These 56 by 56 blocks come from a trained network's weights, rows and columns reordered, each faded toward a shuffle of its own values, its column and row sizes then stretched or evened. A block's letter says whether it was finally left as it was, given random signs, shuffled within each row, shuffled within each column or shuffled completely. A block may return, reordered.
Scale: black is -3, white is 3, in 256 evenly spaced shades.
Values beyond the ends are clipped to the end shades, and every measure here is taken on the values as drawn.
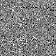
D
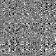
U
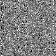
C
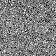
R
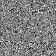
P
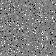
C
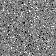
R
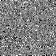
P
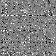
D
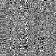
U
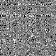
U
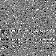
U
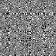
U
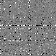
D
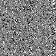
C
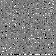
U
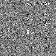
D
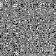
U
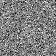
R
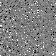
C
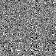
D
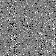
C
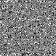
P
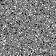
R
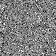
R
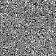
C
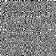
U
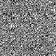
U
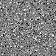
P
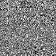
D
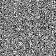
C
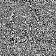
D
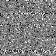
P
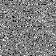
P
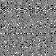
U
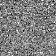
P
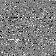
P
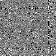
D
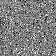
R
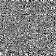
D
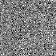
D
